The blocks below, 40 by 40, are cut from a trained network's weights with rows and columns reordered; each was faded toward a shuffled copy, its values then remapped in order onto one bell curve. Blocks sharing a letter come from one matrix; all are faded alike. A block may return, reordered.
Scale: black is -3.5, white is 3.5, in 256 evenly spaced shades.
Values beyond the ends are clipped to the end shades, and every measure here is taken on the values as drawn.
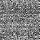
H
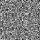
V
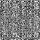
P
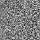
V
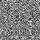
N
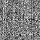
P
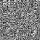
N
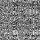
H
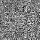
N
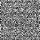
H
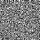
N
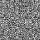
V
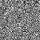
N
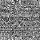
H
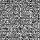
H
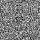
N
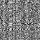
P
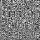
V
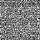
H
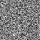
N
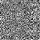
V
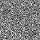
V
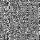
H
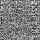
H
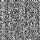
P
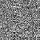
V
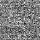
H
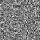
N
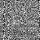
H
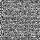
H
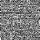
H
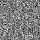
N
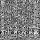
P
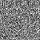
V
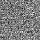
V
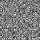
N
